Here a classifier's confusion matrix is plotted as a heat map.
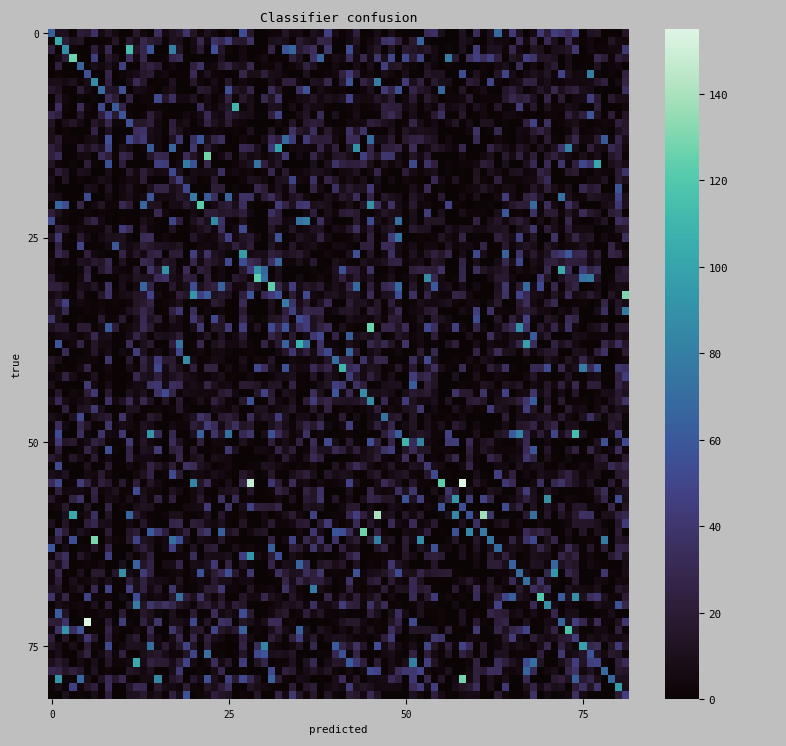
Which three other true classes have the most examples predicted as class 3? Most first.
59, 62, 80
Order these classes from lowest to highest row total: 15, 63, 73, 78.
63, 15, 78, 73
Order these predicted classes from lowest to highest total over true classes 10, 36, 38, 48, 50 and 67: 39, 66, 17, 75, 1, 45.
75, 17, 39, 66, 1, 45
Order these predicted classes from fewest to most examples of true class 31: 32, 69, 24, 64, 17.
17, 32, 64, 69, 24
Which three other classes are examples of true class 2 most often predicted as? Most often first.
11, 17, 34
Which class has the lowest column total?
9
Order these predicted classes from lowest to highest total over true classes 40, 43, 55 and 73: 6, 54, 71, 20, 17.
6, 54, 71, 17, 20
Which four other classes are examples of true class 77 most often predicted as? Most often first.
12, 51, 68, 42
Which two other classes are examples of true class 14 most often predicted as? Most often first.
32, 43
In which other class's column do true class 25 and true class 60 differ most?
49
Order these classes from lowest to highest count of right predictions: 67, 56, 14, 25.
56, 25, 14, 67
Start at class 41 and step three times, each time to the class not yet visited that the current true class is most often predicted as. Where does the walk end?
29
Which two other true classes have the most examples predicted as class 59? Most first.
61, 57
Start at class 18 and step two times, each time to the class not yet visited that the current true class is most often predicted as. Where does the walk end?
81
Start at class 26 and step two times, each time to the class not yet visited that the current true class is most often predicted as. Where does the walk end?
7
